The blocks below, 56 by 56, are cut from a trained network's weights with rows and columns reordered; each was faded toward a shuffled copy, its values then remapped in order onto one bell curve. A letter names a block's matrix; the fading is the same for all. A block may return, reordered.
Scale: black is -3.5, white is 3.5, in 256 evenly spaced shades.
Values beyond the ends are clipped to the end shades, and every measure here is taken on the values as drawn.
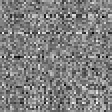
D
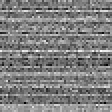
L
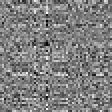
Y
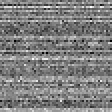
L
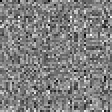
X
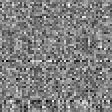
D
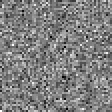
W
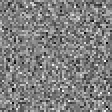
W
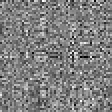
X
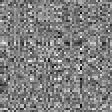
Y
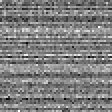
L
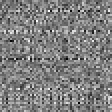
D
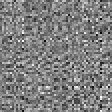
Y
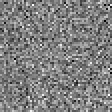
W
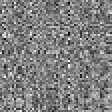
Y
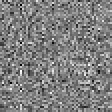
X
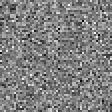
W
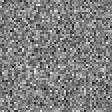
W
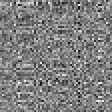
Y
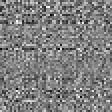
D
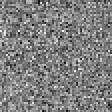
W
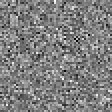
W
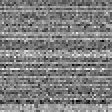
L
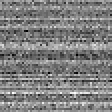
L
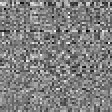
D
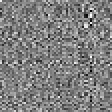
Y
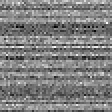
L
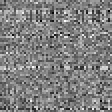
D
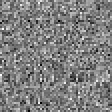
W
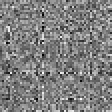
X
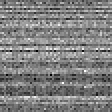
L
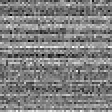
L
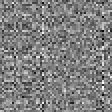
Y
